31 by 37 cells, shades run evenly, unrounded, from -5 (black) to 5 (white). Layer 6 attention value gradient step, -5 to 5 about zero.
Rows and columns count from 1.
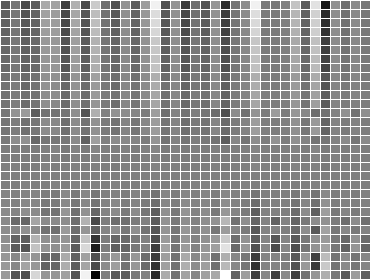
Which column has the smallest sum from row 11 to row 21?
23
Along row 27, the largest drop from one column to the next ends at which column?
10
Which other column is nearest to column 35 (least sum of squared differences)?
2
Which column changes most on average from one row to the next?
32
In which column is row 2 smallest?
33
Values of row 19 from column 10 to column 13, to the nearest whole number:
0 0 0 0
